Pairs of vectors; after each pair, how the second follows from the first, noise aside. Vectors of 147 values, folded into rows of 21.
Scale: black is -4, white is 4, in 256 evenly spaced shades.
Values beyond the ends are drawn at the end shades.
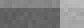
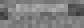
wrapped around, negated, partly zeroed.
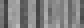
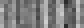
reversed, negated.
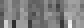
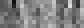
reversed, negated.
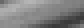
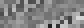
sign-scrambled.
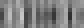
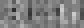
reversed, partly zeroed.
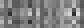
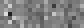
reversed, partly zeroed.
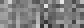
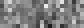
sign-scrambled.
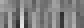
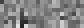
sign-scrambled.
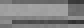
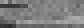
reversed, partly zeroed.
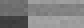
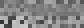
sign-scrambled.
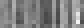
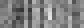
wrapped around.
